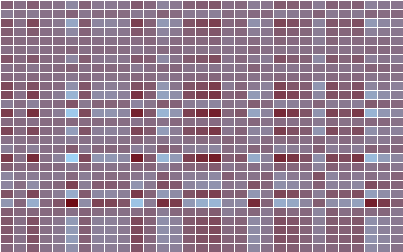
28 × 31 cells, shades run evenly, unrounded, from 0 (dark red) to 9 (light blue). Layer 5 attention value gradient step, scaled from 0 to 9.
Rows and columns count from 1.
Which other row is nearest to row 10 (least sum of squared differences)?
15
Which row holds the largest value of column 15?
23
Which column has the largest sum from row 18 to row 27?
6
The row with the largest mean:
20
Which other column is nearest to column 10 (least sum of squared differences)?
31
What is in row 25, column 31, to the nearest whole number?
5
